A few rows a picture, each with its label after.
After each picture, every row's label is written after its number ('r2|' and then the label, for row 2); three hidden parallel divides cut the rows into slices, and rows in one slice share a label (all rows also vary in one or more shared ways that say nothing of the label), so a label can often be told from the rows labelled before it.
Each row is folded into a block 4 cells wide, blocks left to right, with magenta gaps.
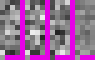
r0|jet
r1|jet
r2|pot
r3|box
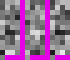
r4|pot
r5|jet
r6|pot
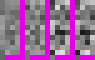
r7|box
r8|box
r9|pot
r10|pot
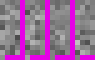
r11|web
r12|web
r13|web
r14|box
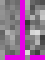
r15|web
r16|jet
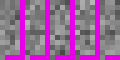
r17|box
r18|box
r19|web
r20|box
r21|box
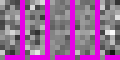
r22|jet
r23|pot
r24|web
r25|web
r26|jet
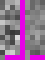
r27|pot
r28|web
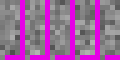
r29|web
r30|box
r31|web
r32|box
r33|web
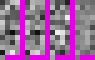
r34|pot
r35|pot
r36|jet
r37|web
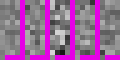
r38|box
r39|box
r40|jet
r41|web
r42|box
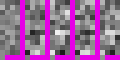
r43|web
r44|pot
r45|jet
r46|pot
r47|jet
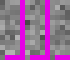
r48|box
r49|web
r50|box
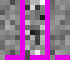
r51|web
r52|pot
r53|box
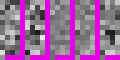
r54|jet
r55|pot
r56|box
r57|box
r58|pot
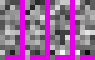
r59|jet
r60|jet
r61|pot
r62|jet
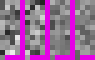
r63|pot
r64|jet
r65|web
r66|box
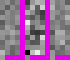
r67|web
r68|pot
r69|web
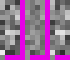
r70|jet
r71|web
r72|jet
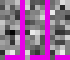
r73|pot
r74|jet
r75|pot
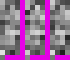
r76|jet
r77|jet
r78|jet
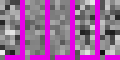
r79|jet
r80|web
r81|box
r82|pot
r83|pot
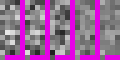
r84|jet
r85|jet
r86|pot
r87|web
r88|web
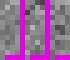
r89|box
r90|web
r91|box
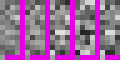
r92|web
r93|web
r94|jet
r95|pot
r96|jet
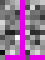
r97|pot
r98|pot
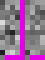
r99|pot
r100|box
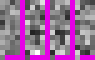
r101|web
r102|pot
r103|pot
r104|jet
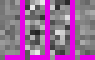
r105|box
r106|pot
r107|jet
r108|web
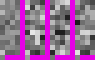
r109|web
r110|jet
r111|pot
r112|jet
